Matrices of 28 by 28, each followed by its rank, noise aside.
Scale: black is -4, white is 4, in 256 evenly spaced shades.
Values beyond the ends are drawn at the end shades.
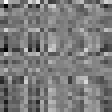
two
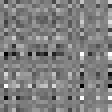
two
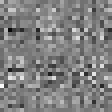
four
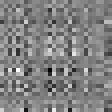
two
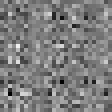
four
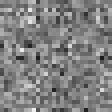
six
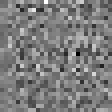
eight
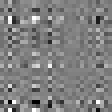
two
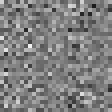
eight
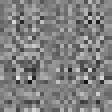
three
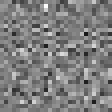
four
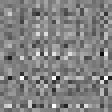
three
